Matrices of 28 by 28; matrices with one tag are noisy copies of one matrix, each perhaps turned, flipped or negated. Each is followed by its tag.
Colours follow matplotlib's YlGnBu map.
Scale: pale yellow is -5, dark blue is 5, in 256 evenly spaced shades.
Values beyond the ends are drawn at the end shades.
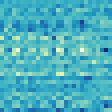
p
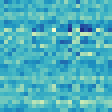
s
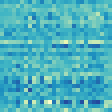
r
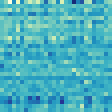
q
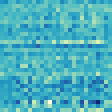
r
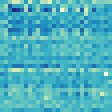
r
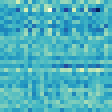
r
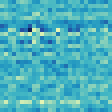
s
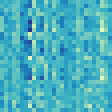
s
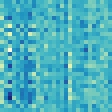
r
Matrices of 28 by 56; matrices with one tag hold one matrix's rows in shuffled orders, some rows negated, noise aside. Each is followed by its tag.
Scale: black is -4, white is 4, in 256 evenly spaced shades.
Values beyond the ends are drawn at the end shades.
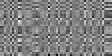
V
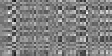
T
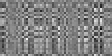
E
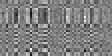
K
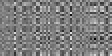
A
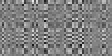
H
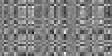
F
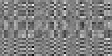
F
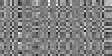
V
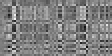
T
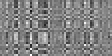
K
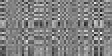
E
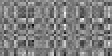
F
